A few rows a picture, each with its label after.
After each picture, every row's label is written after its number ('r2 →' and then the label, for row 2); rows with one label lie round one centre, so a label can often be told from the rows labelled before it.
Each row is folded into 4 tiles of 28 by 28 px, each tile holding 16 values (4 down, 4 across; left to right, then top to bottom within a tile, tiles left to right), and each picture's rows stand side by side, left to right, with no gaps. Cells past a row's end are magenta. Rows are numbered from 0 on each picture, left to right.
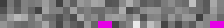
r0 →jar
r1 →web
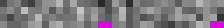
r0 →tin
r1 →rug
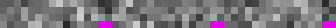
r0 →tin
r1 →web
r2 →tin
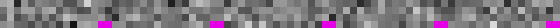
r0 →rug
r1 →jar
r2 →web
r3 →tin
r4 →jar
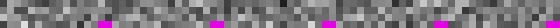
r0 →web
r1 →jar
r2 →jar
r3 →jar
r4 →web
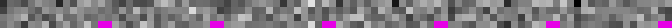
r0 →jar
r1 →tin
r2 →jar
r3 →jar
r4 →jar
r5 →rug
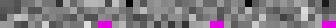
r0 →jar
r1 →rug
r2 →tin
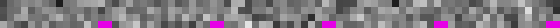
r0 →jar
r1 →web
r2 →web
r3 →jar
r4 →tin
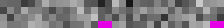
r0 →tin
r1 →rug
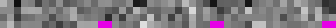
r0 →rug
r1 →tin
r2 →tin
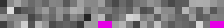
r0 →web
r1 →jar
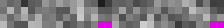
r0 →tin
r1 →tin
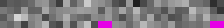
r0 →jar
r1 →tin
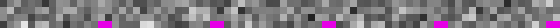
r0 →web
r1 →tin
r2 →web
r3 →web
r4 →jar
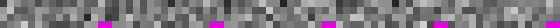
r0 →web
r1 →jar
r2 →jar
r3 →jar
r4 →web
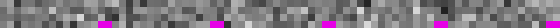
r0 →rug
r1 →rug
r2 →web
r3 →tin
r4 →jar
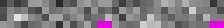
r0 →jar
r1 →tin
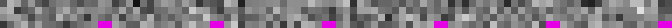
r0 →web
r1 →tin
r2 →rug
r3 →rug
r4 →jar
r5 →tin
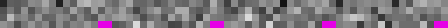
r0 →jar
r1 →web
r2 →jar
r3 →jar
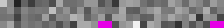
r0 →rug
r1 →web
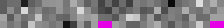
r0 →tin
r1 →jar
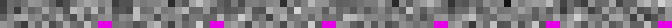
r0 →jar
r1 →jar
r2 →jar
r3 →jar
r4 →jar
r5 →jar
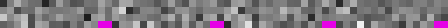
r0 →web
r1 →web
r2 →web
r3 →web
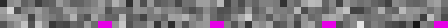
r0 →web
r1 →rug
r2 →jar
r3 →web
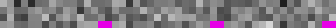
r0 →rug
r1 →rug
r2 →jar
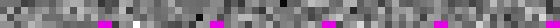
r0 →tin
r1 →web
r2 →jar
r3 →web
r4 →tin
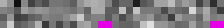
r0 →rug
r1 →tin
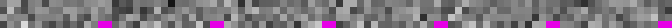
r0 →web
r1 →jar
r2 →rug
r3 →web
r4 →web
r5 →tin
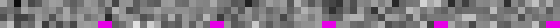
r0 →rug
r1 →web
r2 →tin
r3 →jar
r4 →jar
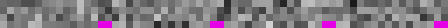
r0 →tin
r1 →rug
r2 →jar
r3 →rug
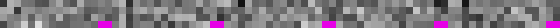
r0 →web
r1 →rug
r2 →rug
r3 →tin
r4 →rug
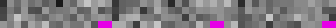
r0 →jar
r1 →jar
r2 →rug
